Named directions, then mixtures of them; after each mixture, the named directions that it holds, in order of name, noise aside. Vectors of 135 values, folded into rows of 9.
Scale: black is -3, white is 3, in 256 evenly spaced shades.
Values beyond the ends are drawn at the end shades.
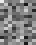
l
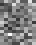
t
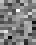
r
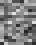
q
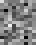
l.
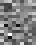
q, r, t.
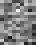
q, r.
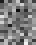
l, r, t.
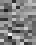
q, r, t.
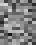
l, t.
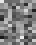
l.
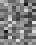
l, r.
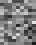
q.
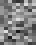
l, q, r.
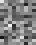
l.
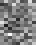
t.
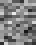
q.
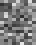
t.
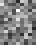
r, t.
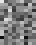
l.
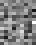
l, q, r.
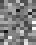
r.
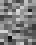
q, r.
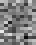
l, t.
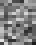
q.
